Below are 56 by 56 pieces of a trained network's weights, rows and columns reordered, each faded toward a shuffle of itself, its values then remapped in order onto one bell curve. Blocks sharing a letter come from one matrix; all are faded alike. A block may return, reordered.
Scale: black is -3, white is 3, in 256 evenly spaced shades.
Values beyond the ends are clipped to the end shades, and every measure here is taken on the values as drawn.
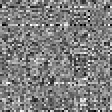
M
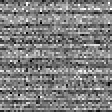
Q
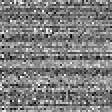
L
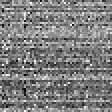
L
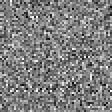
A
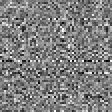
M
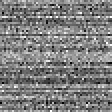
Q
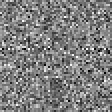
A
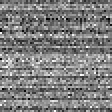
Q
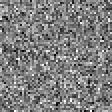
A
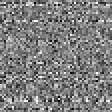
M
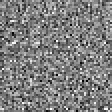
A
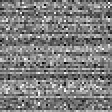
L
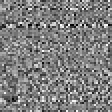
M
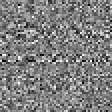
M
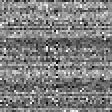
L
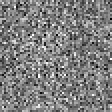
A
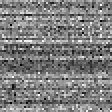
Q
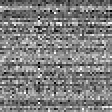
Q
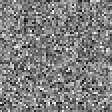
A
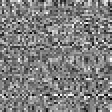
M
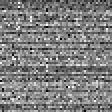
L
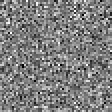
A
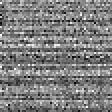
Q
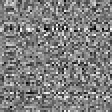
M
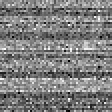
Q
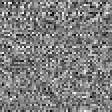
M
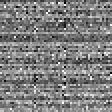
L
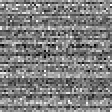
Q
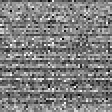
L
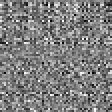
M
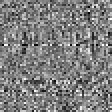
M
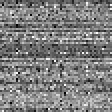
L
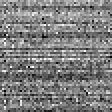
Q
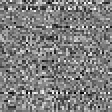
M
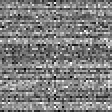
Q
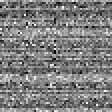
L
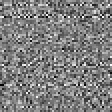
M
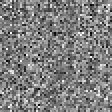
A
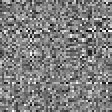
M
